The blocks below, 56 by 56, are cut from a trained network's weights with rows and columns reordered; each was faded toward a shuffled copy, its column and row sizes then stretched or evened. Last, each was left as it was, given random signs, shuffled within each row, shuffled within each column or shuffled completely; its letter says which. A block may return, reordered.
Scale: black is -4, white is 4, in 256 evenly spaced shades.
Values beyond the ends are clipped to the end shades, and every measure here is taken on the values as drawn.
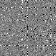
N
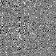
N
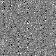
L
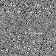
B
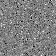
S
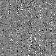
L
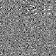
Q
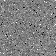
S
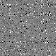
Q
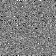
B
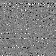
B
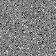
L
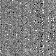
L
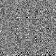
N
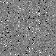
L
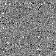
N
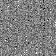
L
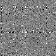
N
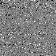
B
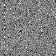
L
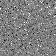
S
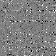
N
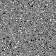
S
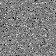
B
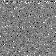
B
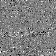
B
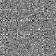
Q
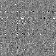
N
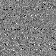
B
